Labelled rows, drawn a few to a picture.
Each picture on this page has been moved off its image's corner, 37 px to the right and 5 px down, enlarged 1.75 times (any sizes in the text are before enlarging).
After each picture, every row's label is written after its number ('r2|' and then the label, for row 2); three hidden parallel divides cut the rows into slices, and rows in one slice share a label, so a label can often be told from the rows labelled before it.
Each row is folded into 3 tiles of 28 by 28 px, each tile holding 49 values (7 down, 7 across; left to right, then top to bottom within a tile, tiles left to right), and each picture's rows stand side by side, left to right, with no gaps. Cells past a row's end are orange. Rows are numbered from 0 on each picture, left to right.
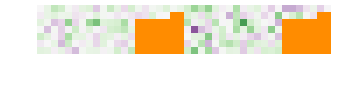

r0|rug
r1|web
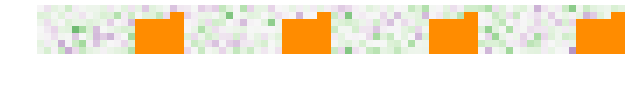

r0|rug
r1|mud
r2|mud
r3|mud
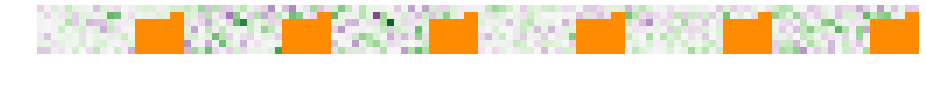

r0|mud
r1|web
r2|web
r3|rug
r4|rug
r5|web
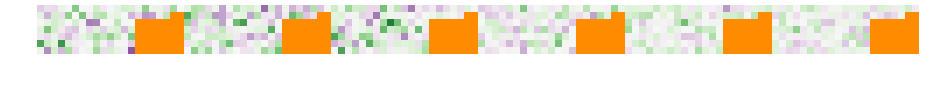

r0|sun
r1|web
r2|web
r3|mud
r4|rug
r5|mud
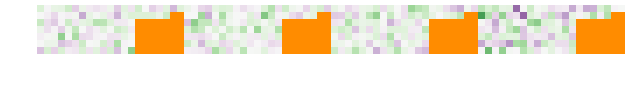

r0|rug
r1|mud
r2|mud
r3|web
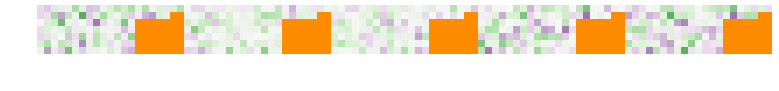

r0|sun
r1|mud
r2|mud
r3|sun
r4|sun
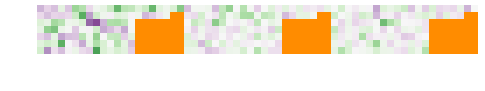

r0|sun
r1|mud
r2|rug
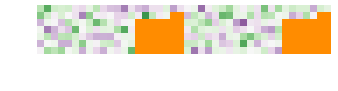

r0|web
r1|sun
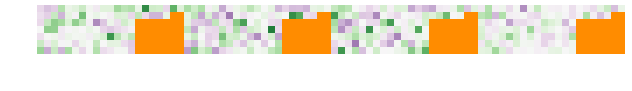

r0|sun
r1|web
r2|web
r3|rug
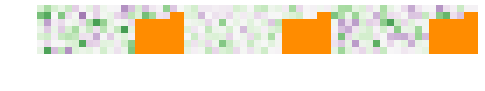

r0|web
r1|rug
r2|web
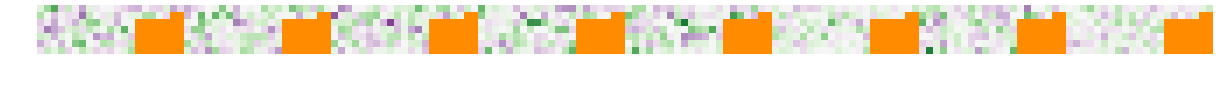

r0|web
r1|sun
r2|sun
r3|web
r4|web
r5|rug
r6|web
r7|rug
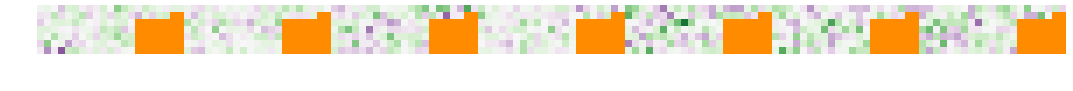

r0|mud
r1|mud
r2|sun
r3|rug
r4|web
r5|web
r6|sun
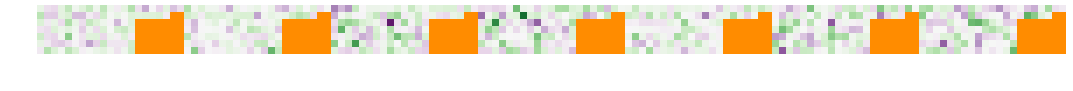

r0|rug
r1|rug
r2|sun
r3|sun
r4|rug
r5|sun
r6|web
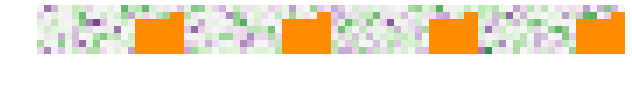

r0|sun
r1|web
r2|sun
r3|web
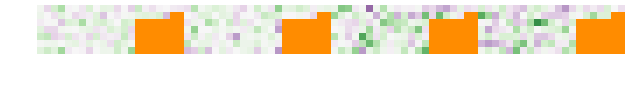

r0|rug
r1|mud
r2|web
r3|web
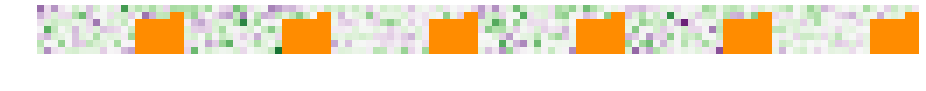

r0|sun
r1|web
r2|rug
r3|sun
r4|sun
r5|mud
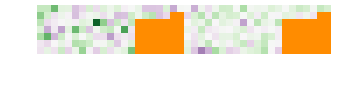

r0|web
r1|mud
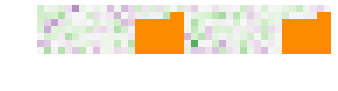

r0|rug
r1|mud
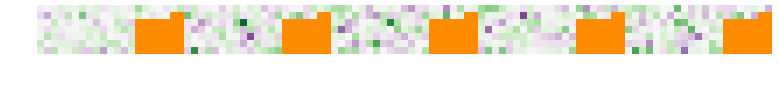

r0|mud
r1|web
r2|web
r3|web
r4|web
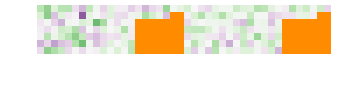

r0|web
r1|mud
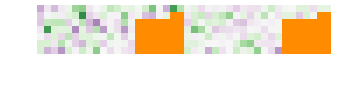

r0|sun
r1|mud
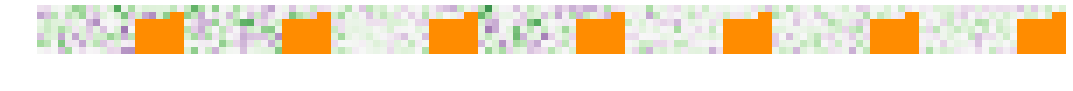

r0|sun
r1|web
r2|rug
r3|web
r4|mud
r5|rug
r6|rug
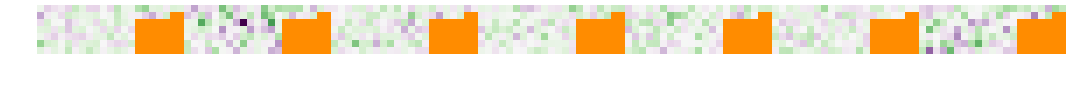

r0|mud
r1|sun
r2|mud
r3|mud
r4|mud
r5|rug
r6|sun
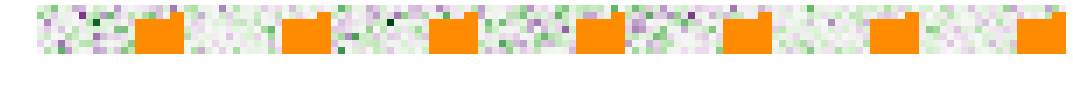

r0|web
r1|rug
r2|web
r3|sun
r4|web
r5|mud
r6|mud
